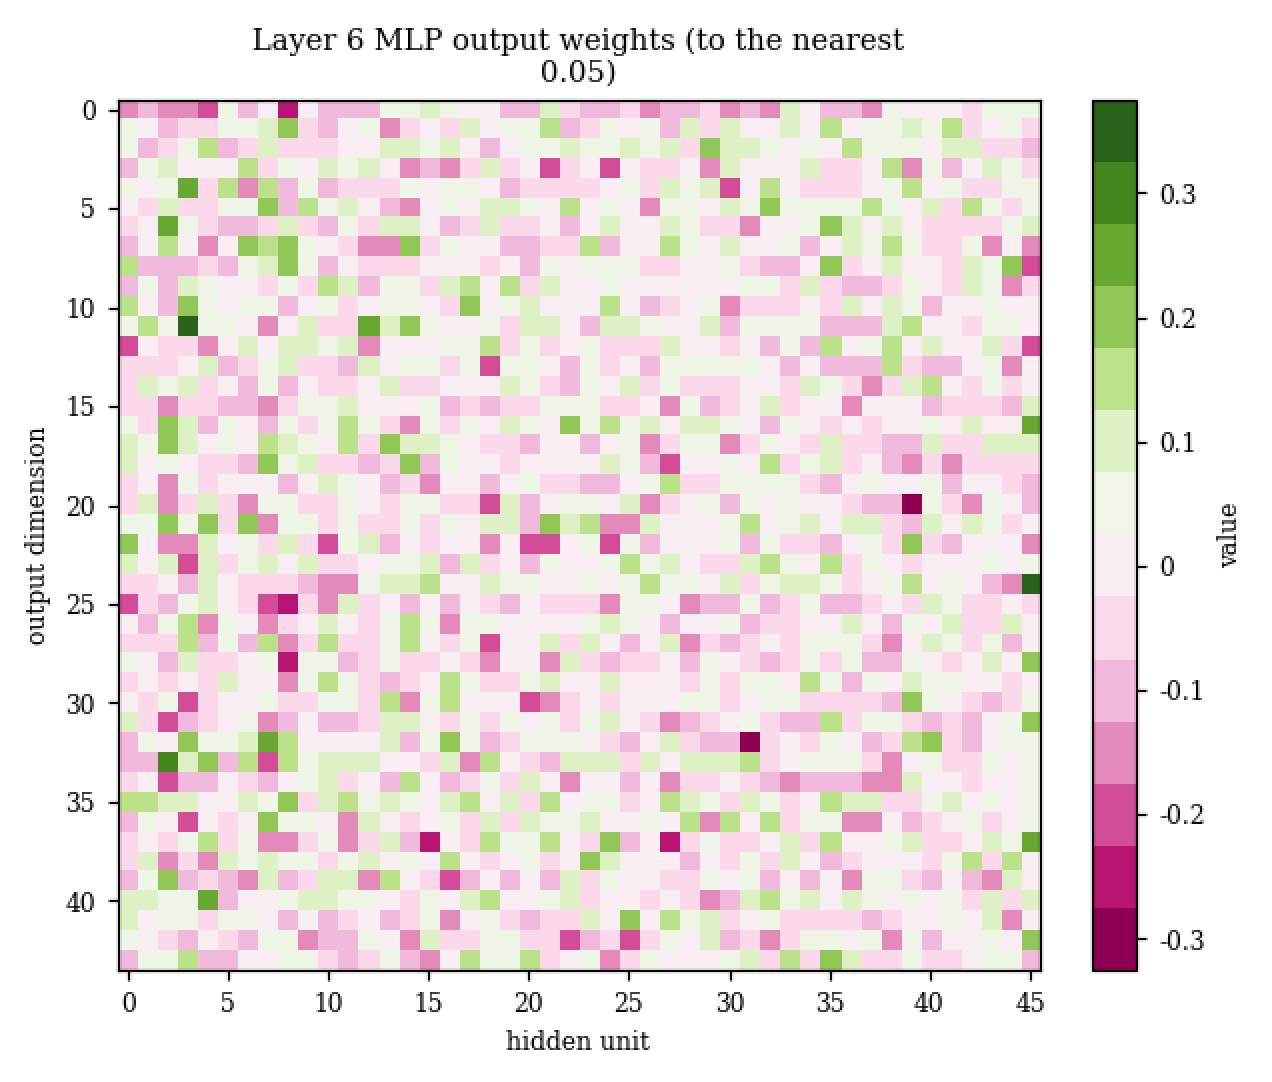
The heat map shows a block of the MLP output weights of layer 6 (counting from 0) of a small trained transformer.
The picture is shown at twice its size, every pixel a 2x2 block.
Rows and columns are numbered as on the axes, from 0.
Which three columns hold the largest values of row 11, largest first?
3, 12, 14
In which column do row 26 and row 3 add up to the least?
16
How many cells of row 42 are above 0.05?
3
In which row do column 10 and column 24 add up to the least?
22
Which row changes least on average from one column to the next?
15
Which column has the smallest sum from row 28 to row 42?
38
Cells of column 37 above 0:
15
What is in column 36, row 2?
0.15
